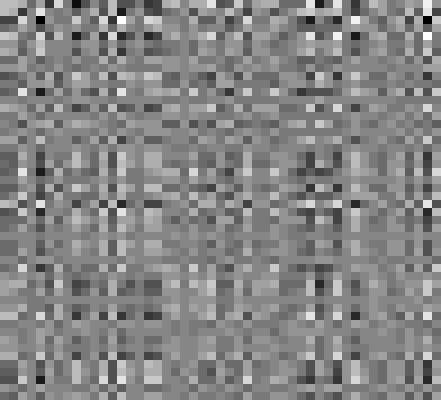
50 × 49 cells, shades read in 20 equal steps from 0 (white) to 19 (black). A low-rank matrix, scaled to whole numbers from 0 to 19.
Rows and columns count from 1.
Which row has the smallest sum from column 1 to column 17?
10
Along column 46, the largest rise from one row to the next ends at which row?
3
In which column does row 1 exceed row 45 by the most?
36
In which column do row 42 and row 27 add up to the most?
48
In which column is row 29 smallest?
14
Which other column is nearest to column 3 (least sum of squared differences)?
49
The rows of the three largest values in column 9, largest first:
1, 5, 40
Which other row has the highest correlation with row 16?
11
